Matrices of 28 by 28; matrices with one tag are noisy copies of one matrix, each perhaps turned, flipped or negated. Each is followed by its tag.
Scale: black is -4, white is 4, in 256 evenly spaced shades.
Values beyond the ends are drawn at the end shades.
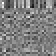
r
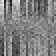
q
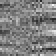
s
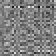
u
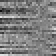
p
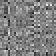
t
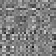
t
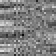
s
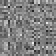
t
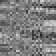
s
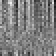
p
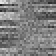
q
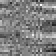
s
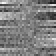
q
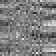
s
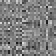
t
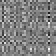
u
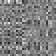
t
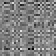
u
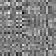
t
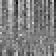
p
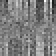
q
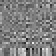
r
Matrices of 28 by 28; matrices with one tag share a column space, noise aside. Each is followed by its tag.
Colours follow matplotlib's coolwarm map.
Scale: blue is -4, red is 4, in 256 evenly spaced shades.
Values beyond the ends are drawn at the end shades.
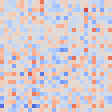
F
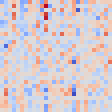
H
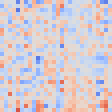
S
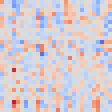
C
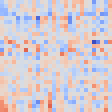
C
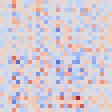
F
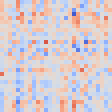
C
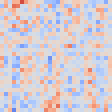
S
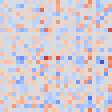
F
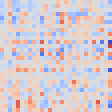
C
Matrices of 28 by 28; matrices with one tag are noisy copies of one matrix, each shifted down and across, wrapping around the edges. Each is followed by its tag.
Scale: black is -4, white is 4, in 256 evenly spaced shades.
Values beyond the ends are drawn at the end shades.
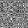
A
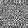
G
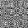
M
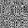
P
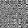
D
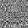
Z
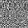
G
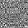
Z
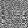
D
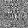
G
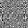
G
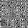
P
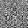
A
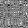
M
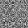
A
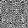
M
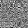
D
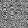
D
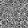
A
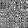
P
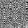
M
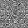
D
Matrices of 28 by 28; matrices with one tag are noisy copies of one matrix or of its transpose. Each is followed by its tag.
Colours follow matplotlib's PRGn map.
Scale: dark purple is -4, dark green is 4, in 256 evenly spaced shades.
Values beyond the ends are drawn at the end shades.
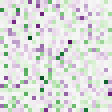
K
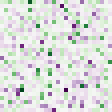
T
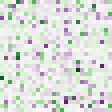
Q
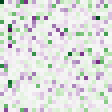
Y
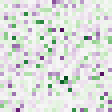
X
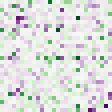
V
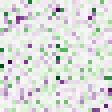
V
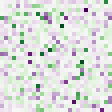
X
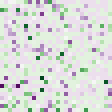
K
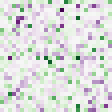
V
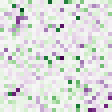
V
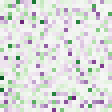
Q
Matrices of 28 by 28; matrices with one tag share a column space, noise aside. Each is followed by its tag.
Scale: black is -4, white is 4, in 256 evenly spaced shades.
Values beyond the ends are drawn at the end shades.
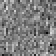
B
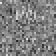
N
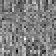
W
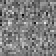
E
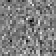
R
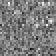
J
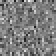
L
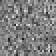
N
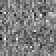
E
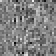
L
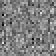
E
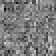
W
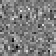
N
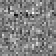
E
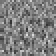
R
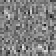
N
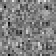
B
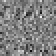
N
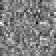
E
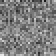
L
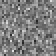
R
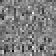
N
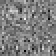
N
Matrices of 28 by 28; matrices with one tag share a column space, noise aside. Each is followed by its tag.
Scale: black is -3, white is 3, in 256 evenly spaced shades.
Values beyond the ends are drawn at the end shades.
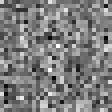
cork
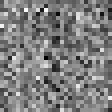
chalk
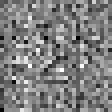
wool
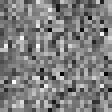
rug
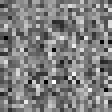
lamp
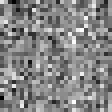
rug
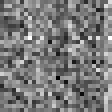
lamp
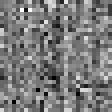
rug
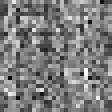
rug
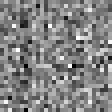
wool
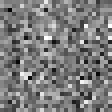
lamp
